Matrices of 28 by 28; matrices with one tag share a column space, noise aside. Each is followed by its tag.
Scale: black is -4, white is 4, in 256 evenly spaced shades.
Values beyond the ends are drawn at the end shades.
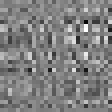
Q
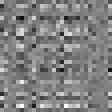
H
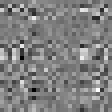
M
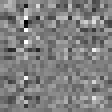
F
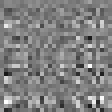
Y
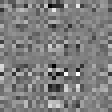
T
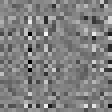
H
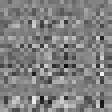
Y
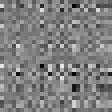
T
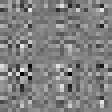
T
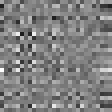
H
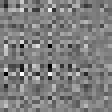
T
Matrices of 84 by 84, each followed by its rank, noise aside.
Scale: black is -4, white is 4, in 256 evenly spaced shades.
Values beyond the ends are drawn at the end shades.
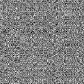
twelve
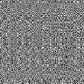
eight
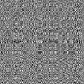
six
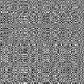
four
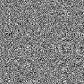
twelve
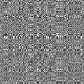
four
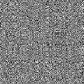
twelve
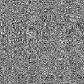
twelve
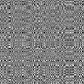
three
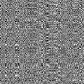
six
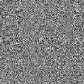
twelve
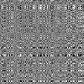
three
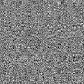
twelve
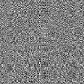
eight
